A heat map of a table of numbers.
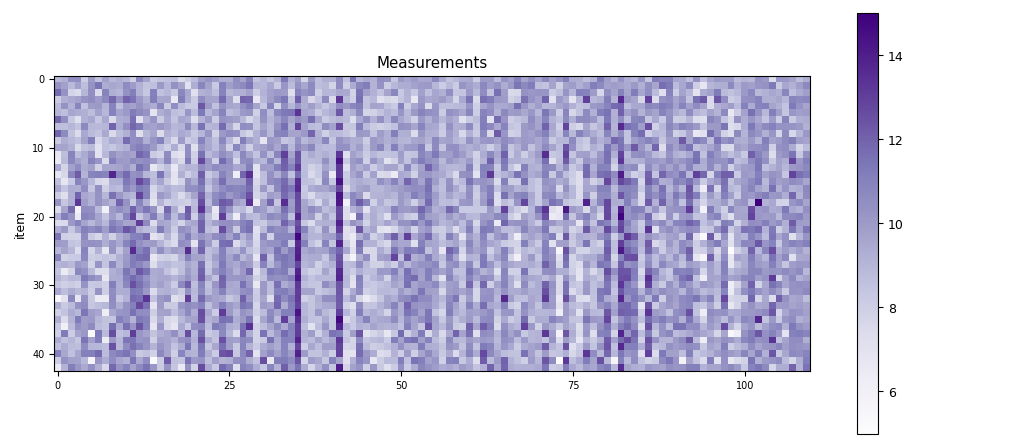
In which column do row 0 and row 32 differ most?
19
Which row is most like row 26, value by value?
23
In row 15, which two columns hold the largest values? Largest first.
41, 35
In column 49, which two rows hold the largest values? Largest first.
26, 23
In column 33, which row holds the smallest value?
9
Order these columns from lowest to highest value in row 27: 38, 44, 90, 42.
38, 42, 90, 44
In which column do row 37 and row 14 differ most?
98
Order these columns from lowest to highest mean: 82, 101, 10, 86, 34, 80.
34, 10, 101, 86, 80, 82
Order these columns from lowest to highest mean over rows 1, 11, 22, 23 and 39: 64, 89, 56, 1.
56, 1, 64, 89
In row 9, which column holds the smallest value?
30
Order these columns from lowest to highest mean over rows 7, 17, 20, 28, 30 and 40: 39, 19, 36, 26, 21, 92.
26, 36, 39, 19, 92, 21
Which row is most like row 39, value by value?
7
